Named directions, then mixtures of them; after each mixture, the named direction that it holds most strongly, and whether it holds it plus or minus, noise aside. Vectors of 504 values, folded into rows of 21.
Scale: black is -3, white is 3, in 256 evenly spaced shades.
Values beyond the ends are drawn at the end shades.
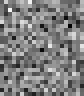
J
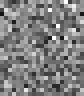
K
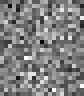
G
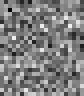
J, minus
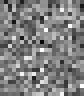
G, plus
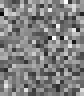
K, plus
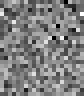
K, minus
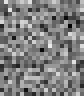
J, plus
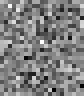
G, minus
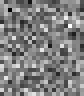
J, minus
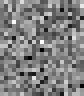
G, minus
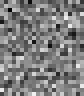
J, minus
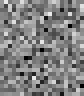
G, minus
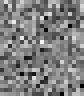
G, minus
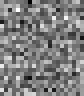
J, minus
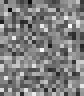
J, minus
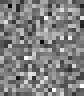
G, plus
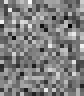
J, plus
